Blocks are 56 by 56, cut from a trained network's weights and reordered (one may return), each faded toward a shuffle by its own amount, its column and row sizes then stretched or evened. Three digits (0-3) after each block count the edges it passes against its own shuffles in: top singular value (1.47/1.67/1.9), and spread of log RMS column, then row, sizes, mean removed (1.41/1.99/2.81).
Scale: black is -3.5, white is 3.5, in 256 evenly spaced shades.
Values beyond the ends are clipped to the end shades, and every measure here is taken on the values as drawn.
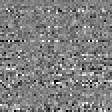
1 1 3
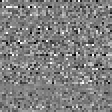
0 0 3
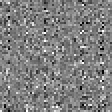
1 2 1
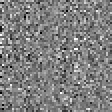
1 2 0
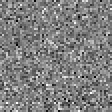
0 0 1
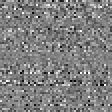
1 0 3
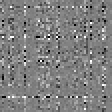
2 3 2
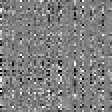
3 3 2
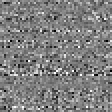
1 0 3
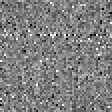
0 0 0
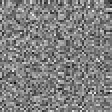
3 0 0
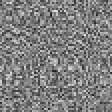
3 0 0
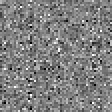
0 2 1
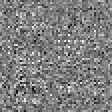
2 2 1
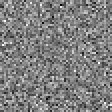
1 0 0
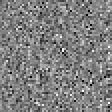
0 2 0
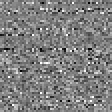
2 0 3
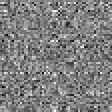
2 0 2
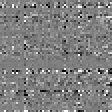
0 2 3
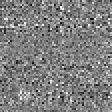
1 0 2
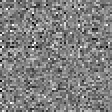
2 1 1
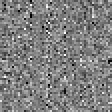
1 2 0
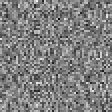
3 1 0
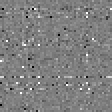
0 1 2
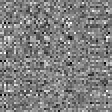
3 2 2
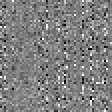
1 3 1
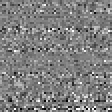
1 0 3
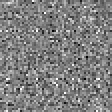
1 0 1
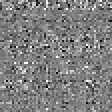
0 1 3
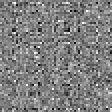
3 2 2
